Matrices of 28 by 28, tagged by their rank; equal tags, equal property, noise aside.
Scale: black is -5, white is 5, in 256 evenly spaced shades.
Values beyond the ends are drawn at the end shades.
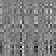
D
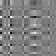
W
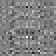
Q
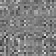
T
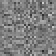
T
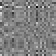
Q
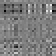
D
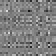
Q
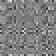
Q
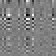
W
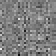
T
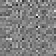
T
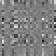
D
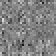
T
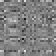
Q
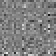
T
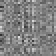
Q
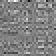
T
